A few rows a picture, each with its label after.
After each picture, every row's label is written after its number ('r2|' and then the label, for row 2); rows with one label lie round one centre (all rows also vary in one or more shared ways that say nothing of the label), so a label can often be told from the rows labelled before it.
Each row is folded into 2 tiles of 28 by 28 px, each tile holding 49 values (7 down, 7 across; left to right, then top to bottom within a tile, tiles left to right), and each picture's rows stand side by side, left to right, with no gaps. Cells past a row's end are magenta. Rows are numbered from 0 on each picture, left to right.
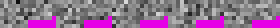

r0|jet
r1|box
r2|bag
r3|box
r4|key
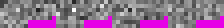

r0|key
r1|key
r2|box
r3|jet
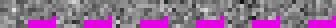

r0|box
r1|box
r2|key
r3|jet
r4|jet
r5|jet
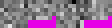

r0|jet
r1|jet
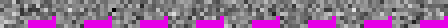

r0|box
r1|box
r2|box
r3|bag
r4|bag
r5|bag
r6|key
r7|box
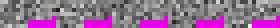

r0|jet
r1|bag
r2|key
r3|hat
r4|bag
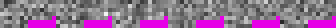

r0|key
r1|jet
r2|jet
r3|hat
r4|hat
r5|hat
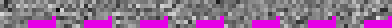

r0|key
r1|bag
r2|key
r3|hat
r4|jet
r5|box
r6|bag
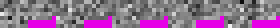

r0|key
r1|box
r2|jet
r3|jet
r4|jet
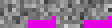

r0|bag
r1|jet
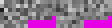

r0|bag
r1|box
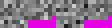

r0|bag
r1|box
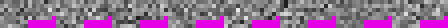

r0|jet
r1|bag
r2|jet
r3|key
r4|box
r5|key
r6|key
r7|box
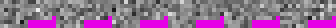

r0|jet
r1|bag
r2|bag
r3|box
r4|key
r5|key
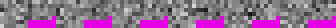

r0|box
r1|bag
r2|box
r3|bag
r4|jet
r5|key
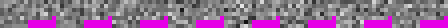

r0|bag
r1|jet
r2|bag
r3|hat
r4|box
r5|jet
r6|jet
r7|jet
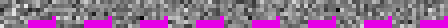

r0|box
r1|hat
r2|key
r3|hat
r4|jet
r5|bag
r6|bag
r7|jet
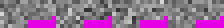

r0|key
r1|box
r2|key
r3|hat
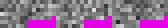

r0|key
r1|bag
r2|jet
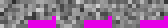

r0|jet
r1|key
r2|hat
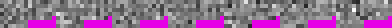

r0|jet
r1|box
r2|bag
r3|box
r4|key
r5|jet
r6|key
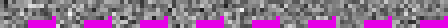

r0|key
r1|box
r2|box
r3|bag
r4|key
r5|jet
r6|bag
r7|box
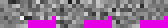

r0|jet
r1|hat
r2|bag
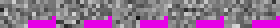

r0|bag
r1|hat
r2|jet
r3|bag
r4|jet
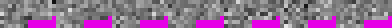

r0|key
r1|box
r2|key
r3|key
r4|bag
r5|jet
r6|jet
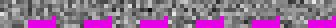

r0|box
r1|jet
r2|key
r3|bag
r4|box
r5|hat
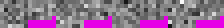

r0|jet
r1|key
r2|jet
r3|bag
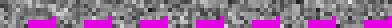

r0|key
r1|hat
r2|key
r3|key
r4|hat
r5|key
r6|bag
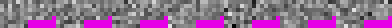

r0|hat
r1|bag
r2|hat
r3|box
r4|bag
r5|key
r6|key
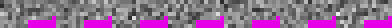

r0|key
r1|key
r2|hat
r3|key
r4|key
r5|bag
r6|key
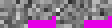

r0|bag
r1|jet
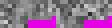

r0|key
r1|key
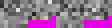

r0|key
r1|bag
